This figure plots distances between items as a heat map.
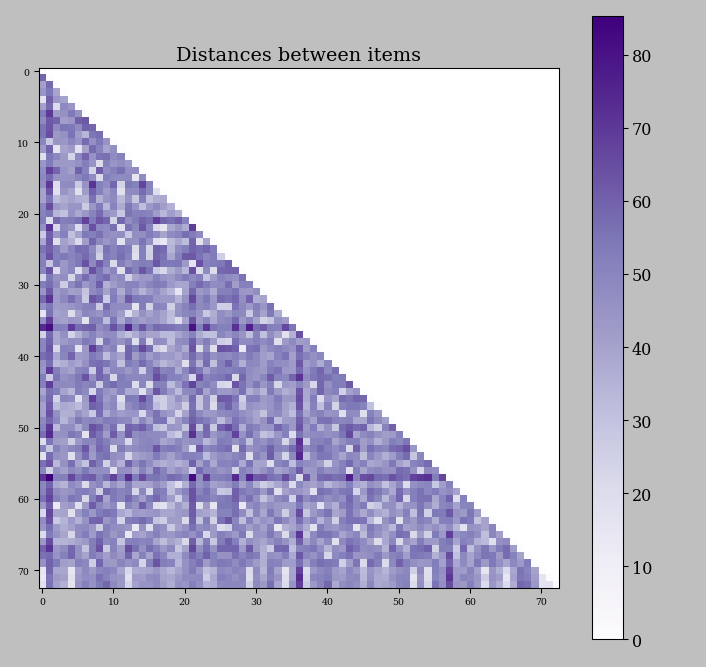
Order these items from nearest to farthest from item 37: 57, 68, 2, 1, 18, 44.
18, 2, 44, 68, 1, 57
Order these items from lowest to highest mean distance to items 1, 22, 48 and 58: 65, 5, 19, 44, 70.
19, 5, 70, 65, 44
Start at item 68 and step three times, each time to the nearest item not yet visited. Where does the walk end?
32
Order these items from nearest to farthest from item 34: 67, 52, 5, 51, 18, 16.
52, 18, 5, 16, 51, 67
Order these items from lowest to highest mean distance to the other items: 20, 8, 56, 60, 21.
20, 56, 60, 8, 21
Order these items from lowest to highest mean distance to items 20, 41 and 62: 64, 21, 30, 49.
64, 30, 49, 21
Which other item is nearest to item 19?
31
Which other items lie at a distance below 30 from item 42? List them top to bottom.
7, 14, 45, 48, 69
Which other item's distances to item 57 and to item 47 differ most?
36
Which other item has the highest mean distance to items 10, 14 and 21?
57
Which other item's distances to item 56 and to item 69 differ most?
1
